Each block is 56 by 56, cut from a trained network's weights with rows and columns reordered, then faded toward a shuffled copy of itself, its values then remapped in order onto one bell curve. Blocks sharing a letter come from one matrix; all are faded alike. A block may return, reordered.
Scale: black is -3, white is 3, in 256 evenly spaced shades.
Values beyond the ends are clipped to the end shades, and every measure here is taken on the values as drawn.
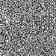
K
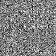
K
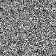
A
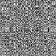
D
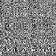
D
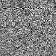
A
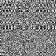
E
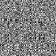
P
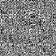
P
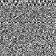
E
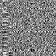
D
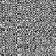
D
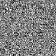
P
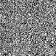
K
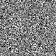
A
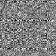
E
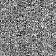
K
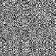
P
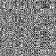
D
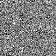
A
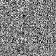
K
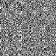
P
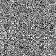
K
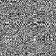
E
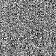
K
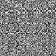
E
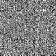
K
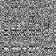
E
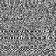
E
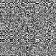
E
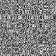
P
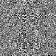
P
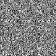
A
